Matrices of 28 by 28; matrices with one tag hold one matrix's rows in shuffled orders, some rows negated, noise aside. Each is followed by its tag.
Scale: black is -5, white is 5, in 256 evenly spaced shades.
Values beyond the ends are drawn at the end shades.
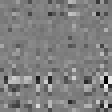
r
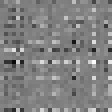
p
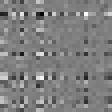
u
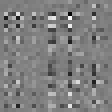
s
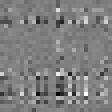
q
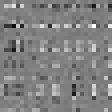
p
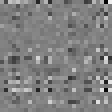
r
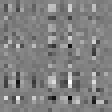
s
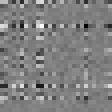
u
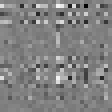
q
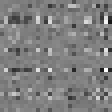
r
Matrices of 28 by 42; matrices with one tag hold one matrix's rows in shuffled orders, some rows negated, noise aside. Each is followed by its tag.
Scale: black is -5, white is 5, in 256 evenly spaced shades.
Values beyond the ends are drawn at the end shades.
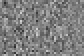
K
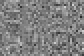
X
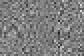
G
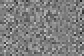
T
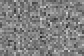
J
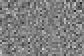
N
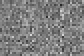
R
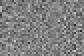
N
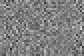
T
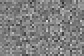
R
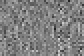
G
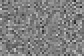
N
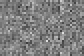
R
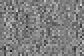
T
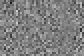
T
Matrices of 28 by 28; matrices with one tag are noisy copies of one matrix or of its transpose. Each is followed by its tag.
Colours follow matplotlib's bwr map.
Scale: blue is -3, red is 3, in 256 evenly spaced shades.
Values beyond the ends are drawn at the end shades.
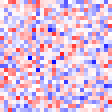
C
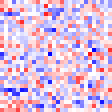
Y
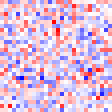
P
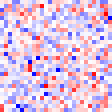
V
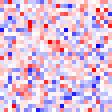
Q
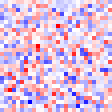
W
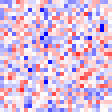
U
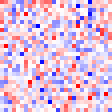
Y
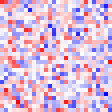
Q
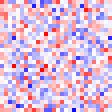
P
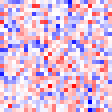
U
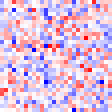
U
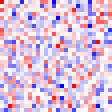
Y
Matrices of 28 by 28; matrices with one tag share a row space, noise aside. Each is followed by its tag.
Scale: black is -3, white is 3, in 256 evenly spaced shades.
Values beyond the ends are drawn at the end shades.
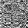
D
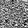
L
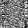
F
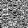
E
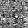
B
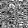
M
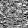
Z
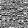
M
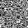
D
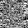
Z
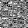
E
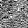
E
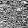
Z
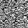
L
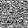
M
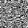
D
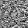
L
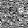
M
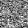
M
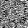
L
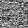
M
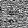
M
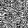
D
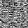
E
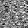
L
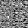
B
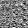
B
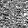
Z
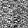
E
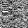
E
